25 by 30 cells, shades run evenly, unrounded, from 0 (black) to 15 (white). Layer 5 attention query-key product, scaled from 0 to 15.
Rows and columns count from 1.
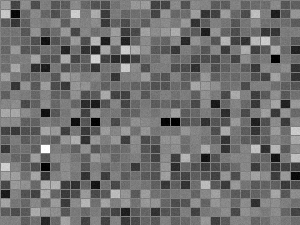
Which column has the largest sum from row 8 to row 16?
28
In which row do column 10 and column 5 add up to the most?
17
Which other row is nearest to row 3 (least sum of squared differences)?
24
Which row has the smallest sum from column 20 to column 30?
19
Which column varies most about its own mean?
5
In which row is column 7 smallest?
6
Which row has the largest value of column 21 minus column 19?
21
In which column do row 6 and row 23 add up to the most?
13
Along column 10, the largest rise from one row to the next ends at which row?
7
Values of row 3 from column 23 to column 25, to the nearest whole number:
7 5 7
